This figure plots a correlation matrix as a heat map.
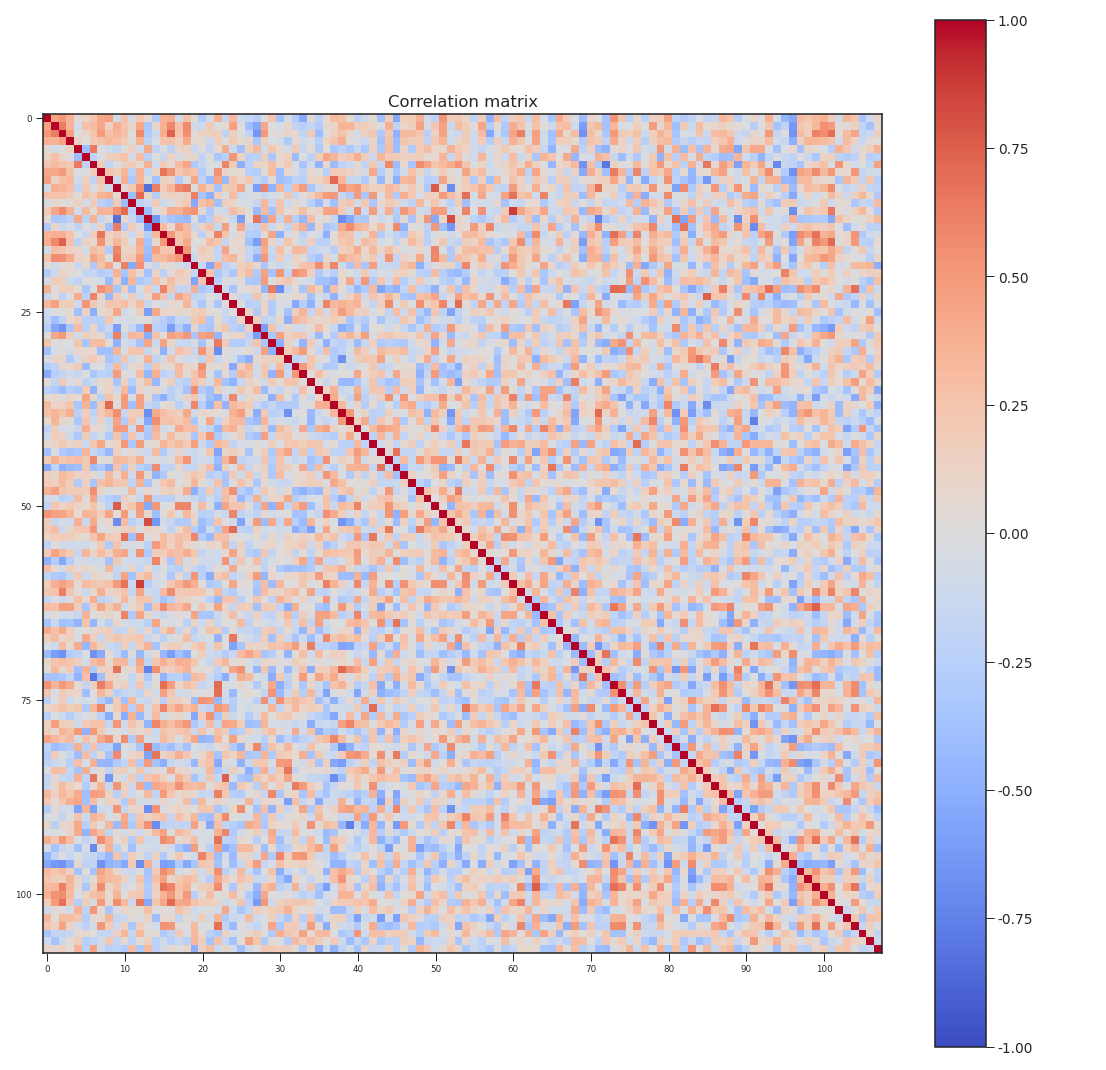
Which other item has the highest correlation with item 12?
60
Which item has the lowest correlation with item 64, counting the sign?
88
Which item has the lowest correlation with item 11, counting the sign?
19
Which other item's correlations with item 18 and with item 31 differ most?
38
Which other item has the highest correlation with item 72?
69
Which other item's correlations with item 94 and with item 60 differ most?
44
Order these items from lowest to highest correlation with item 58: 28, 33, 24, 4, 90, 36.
33, 28, 90, 4, 36, 24
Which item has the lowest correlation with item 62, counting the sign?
97
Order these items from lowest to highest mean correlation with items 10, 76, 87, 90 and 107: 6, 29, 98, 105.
105, 98, 29, 6
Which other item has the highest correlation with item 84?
31
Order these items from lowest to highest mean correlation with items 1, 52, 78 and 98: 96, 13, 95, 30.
96, 95, 30, 13
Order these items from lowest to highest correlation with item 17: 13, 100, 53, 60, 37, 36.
13, 37, 36, 53, 100, 60
